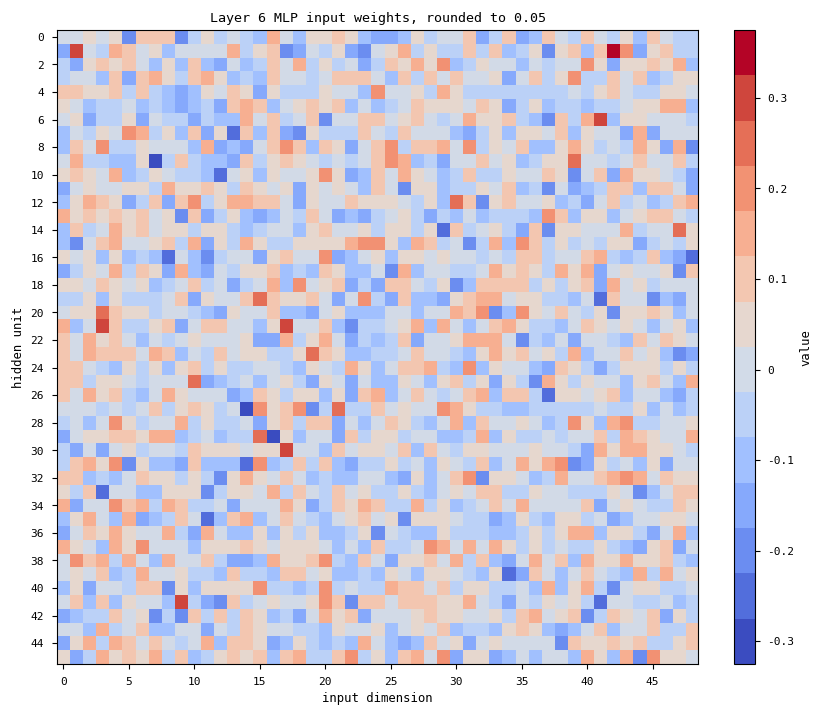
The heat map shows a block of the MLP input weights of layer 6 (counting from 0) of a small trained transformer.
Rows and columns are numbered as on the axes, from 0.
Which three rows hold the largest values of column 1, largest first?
1, 38, 9
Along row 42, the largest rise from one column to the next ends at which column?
10
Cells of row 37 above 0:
23
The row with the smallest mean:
16
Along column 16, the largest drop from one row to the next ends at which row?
29
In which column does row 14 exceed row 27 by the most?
47
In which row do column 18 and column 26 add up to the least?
11
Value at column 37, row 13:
0.2
